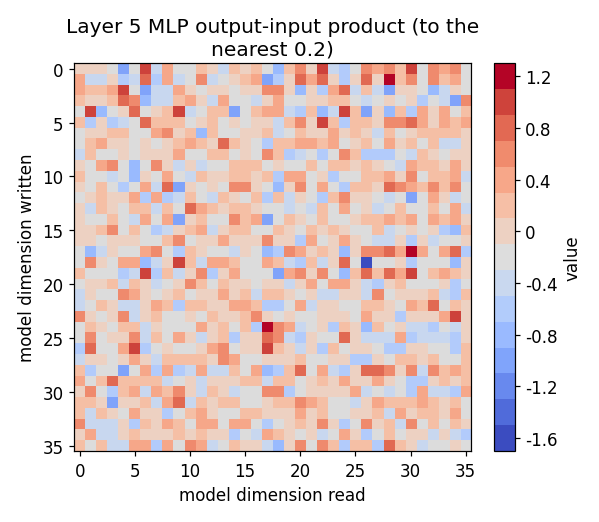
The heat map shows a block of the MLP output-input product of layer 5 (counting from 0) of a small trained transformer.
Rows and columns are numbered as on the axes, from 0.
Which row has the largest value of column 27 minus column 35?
17
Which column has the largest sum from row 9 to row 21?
14
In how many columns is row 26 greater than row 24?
14
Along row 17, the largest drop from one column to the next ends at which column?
35
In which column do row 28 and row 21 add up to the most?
27
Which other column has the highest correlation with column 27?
19
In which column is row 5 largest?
22
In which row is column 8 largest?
11
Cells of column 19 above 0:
11
